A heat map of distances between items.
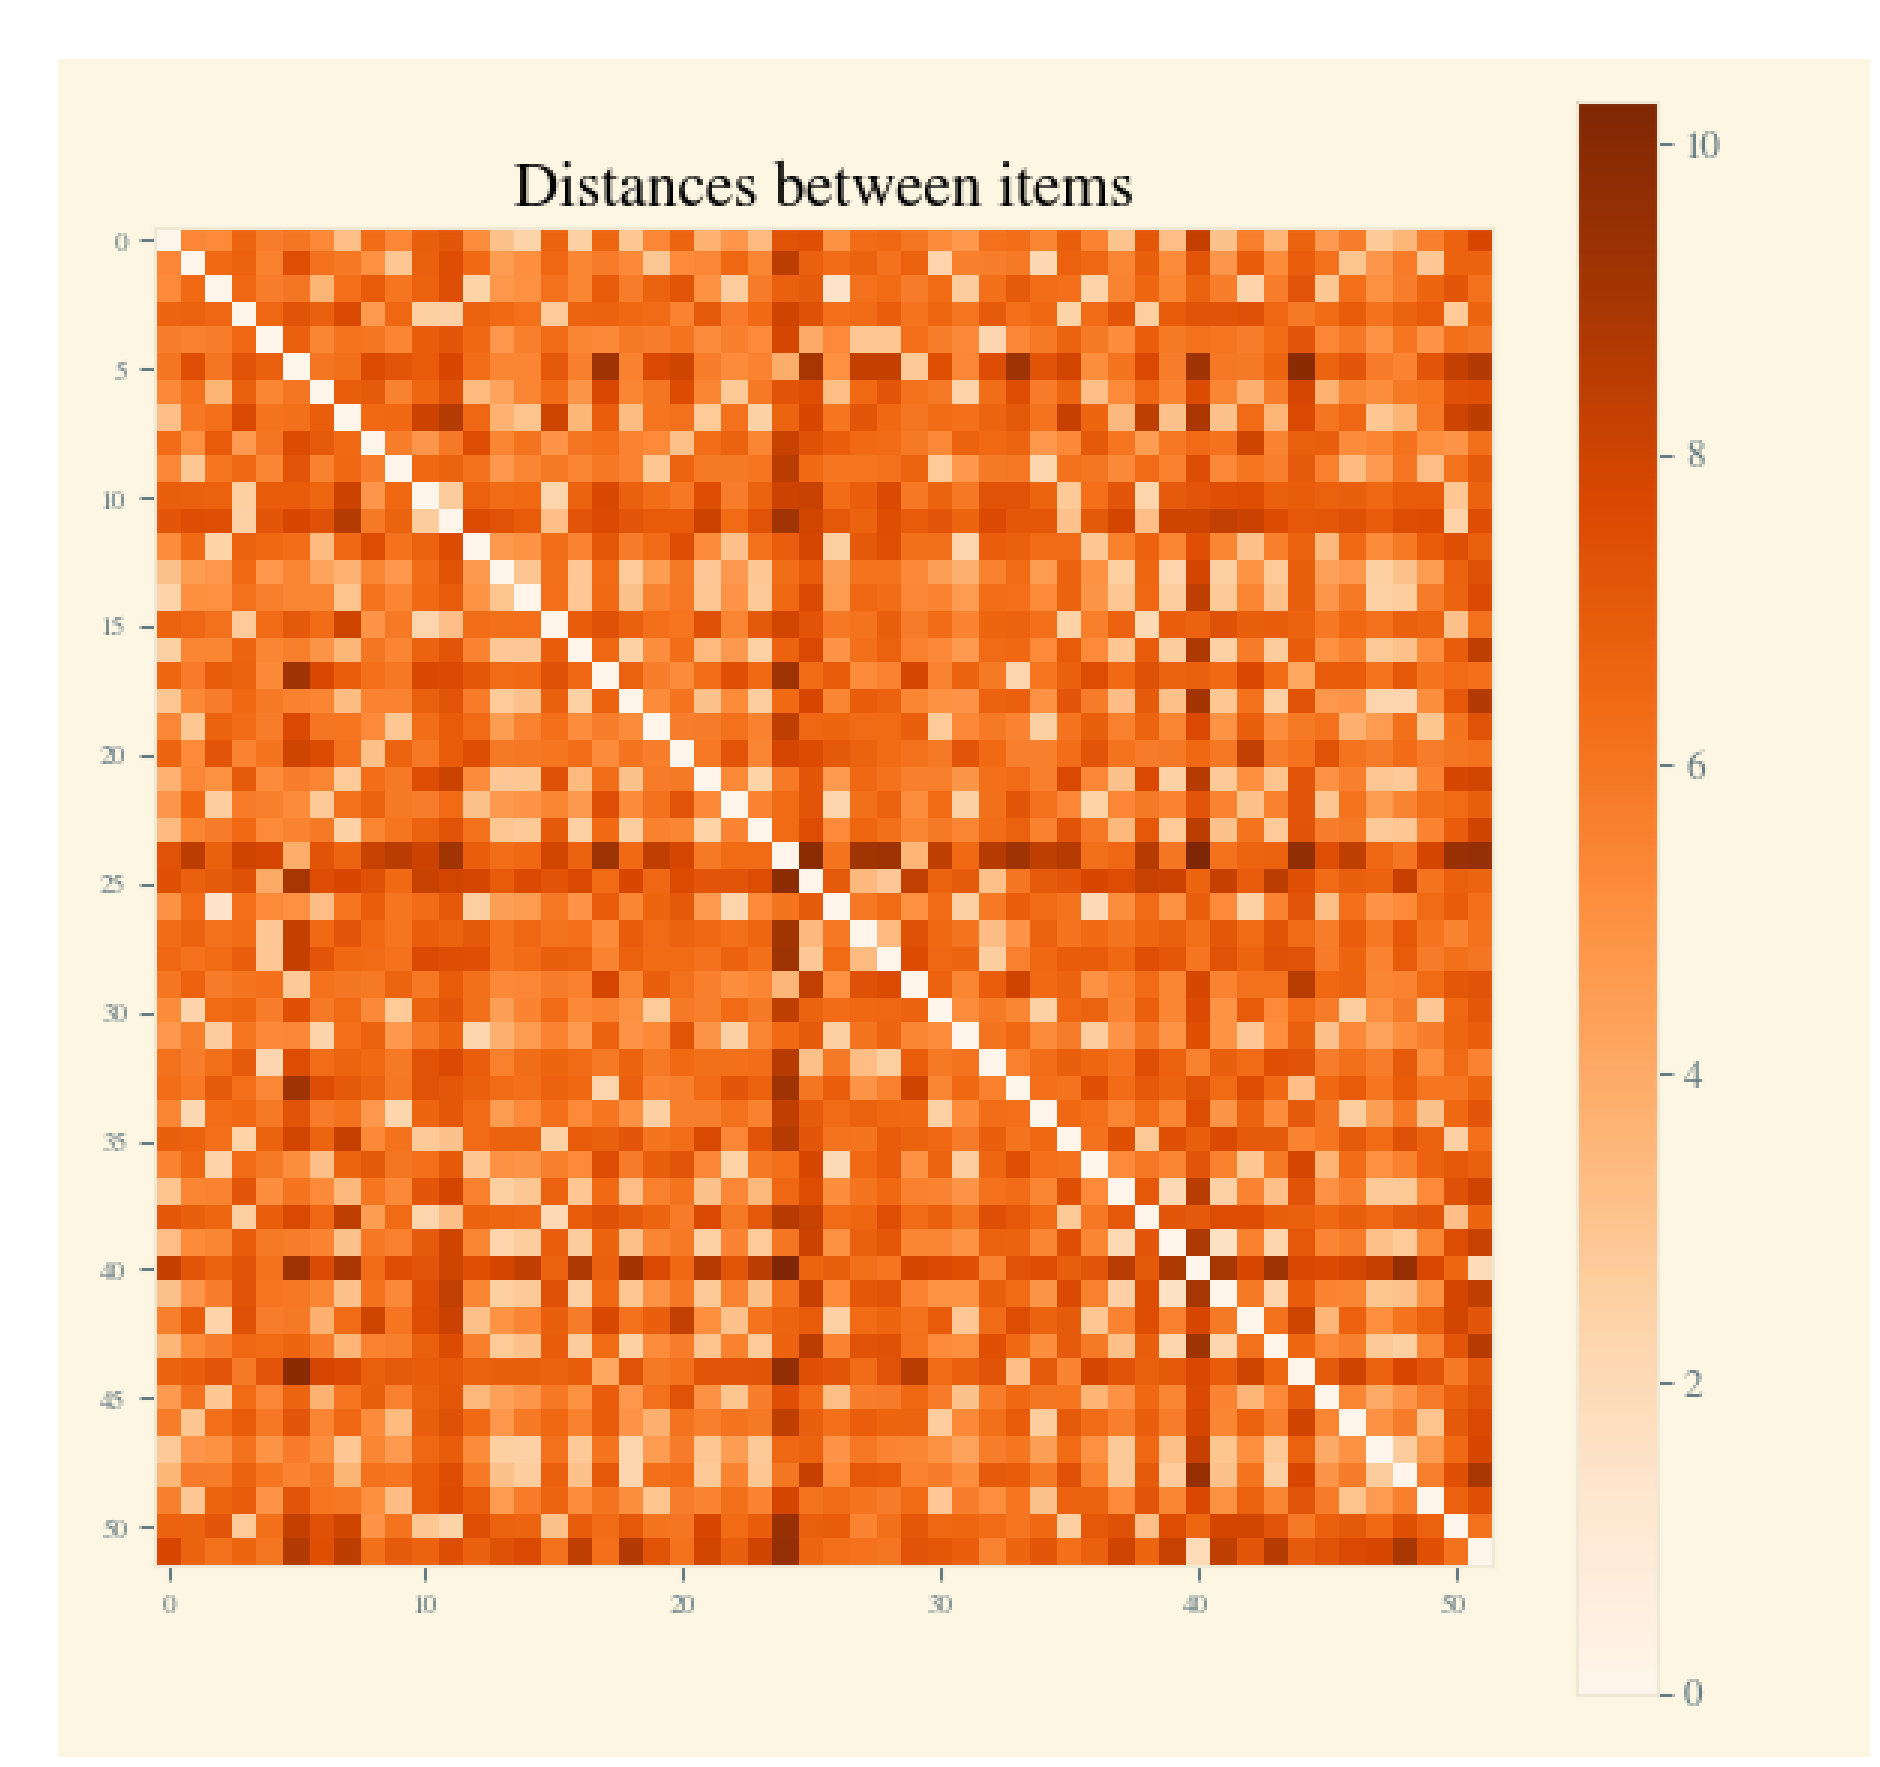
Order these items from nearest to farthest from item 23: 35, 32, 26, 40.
26, 32, 35, 40
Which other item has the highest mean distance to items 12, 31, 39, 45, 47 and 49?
40
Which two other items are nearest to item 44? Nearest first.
33, 17
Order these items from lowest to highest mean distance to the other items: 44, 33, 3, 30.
30, 3, 33, 44
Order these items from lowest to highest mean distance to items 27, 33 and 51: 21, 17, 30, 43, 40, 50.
17, 40, 50, 30, 21, 43
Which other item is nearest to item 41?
39
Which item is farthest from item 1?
24
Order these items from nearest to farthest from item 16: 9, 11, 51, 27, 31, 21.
21, 31, 9, 27, 11, 51
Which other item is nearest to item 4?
32
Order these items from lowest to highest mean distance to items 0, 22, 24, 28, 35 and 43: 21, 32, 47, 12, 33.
47, 21, 12, 32, 33
